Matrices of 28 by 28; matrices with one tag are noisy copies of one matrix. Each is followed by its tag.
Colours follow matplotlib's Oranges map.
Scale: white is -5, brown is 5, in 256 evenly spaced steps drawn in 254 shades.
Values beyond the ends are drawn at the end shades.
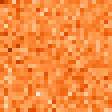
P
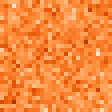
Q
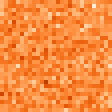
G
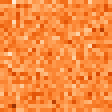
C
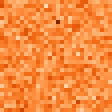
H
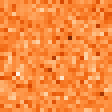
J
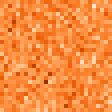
G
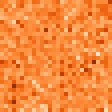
Q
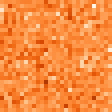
G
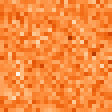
J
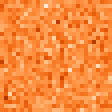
H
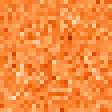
J
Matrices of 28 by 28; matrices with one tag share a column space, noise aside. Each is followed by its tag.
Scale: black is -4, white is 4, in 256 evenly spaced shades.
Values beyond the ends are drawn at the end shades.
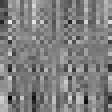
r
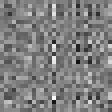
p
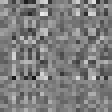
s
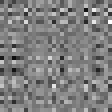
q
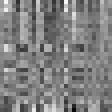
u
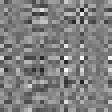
q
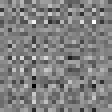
q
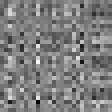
p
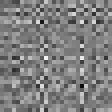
q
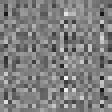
p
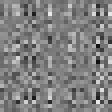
p
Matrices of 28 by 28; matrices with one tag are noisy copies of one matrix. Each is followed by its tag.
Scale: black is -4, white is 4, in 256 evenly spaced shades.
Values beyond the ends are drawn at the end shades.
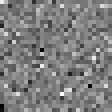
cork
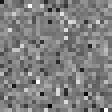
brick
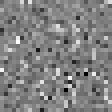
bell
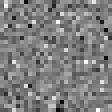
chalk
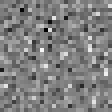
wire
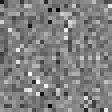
brick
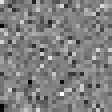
cork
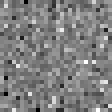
chalk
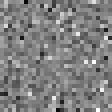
chalk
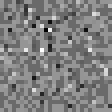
wire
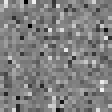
chalk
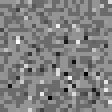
bell
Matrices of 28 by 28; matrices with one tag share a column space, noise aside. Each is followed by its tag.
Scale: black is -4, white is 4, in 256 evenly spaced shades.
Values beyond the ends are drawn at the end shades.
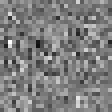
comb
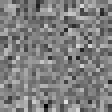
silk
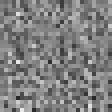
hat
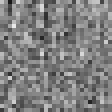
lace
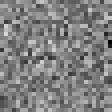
comb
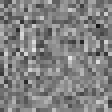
comb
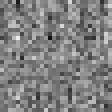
lace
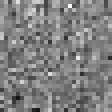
lace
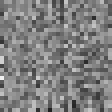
hat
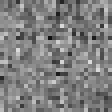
lace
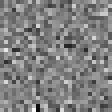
silk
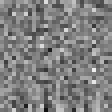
silk
